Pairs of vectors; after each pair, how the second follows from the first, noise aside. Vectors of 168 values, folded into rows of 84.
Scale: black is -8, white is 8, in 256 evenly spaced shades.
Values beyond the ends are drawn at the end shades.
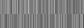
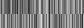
negated, scaled up.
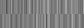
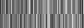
scaled up.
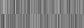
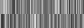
scaled up.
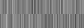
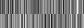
reversed, scaled up.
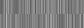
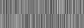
wrapped around, negated.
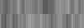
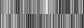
negated, scaled up.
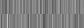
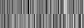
wrapped around, negated, scaled up.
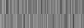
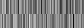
scaled up.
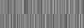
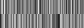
reversed, scaled up.
